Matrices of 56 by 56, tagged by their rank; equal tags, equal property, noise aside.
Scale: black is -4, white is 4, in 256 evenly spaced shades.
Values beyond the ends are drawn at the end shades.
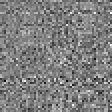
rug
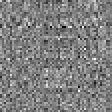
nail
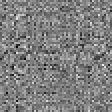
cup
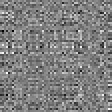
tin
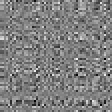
tin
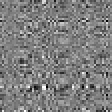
tin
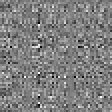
tin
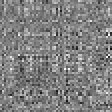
cup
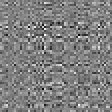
tin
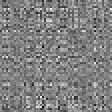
tin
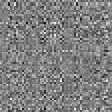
nail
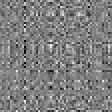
tin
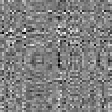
nail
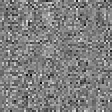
rug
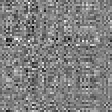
cup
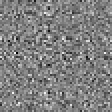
rug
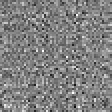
rug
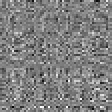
cup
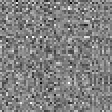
cup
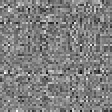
rug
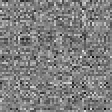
rug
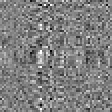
nail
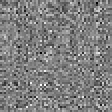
rug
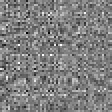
nail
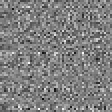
nail
